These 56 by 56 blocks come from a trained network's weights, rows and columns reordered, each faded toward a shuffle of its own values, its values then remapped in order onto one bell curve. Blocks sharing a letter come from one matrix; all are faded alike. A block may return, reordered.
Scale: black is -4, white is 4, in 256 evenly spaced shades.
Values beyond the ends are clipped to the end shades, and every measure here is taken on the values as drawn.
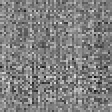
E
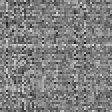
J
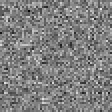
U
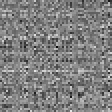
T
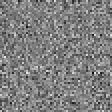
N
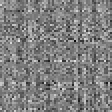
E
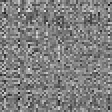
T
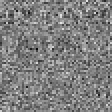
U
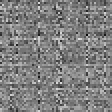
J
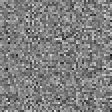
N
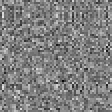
U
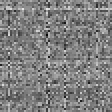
T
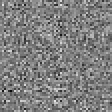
N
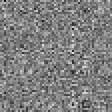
N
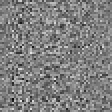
N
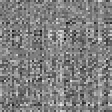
E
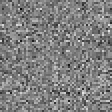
N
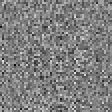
U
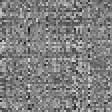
T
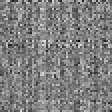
E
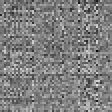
T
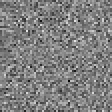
U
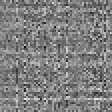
J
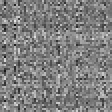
J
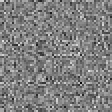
U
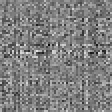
E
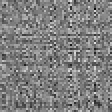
T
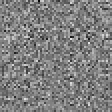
N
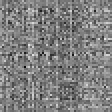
E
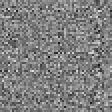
N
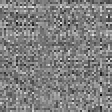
T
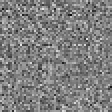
U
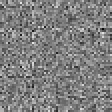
N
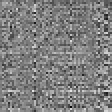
T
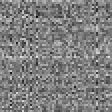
T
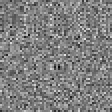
U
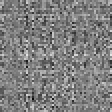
T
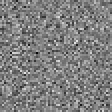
U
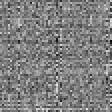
J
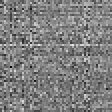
J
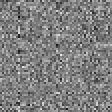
N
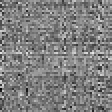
J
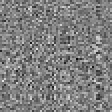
U
